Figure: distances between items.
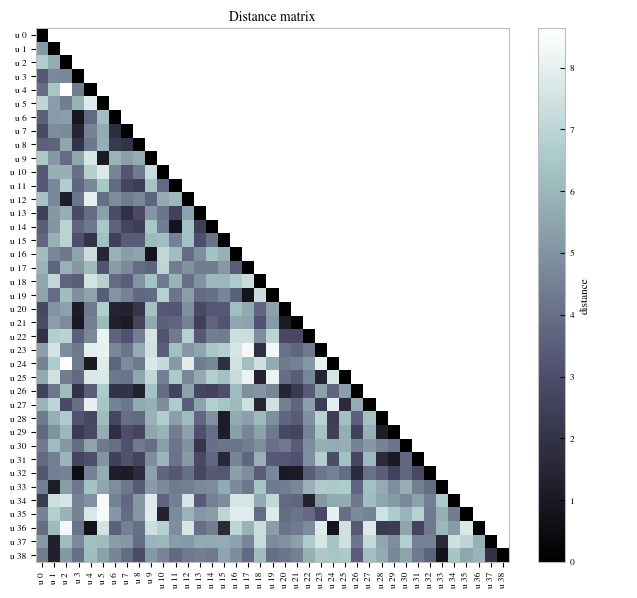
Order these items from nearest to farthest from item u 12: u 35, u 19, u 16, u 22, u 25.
u 16, u 25, u 19, u 35, u 22
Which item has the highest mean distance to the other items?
u 5
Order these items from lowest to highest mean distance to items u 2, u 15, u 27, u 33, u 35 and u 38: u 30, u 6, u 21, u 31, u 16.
u 21, u 6, u 31, u 30, u 16
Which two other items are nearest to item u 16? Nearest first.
u 9, u 5
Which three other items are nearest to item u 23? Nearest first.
u 25, u 18, u 27
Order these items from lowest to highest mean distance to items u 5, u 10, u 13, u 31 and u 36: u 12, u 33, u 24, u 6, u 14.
u 6, u 14, u 24, u 33, u 12
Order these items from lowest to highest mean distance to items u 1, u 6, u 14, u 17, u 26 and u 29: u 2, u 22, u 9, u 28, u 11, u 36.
u 11, u 28, u 36, u 22, u 9, u 2
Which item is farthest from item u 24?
u 2
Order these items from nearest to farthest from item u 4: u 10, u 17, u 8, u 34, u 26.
u 26, u 8, u 34, u 17, u 10
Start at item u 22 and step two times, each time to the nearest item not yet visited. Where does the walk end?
u 0
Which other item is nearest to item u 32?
u 3
